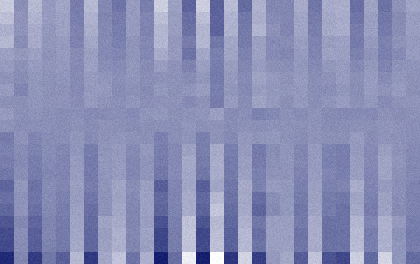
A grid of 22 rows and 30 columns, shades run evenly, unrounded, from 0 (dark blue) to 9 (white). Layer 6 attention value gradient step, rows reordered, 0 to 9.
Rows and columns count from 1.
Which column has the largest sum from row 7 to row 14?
14
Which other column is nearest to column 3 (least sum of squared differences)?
17
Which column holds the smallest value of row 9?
16
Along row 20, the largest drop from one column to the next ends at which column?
15
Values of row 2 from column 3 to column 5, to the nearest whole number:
6 5 5
